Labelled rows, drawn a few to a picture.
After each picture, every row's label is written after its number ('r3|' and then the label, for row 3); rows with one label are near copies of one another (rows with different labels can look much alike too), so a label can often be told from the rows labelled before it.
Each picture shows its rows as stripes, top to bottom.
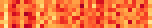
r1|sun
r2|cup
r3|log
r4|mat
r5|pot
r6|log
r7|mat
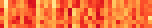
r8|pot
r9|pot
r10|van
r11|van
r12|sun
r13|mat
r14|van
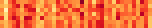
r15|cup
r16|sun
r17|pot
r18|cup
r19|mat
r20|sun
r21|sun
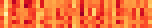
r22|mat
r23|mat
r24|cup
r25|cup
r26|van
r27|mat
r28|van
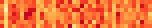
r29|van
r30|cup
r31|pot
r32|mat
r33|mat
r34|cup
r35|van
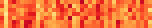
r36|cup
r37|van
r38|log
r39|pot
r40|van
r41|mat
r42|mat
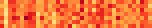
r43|cup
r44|log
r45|cup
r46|pot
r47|mat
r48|pot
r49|van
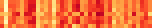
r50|pot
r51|pot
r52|pot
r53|sun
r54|pot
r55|pot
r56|van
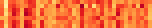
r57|pot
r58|cup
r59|mat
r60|mat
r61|log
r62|mat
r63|mat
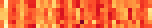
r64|pot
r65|pot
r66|log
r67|log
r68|log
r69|cup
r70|pot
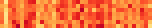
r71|pot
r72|log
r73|cup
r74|pot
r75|pot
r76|mat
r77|sun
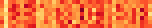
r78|pot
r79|mat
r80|cup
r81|sun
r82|cup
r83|van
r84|pot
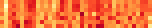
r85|pot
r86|pot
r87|pot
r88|cup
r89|log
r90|mat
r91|sun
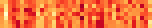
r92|log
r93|cup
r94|mat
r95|pot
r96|cup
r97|sun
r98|sun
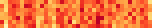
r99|log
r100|mat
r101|cup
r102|log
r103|sun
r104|van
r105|pot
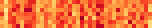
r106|pot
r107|sun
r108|mat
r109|van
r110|cup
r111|log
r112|sun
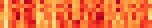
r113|mat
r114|van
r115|mat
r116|sun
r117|sun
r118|pot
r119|pot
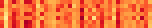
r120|mat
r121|van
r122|cup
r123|mat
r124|cup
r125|mat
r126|mat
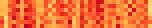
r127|sun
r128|log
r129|sun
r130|log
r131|mat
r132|van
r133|mat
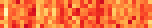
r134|sun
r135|van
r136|pot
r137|pot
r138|van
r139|log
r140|mat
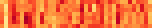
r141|log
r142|cup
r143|cup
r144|mat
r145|mat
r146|mat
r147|pot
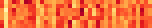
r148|mat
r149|van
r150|cup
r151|cup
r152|pot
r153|van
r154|van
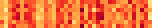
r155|log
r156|sun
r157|cup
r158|sun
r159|sun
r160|van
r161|cup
